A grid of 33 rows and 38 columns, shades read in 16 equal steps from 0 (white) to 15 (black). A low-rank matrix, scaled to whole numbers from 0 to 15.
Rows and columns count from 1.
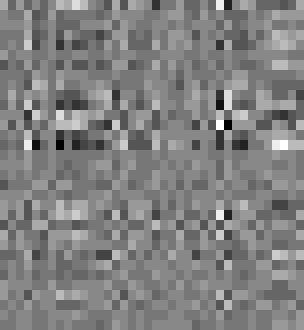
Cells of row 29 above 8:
2
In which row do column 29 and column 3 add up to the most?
13
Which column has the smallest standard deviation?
21
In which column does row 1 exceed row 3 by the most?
29
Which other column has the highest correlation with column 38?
15
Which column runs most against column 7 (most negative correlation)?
6
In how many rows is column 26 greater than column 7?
7
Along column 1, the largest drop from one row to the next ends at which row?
24
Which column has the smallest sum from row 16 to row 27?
28
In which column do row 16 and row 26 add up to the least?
35
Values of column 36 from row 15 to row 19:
0 7 8 7 6
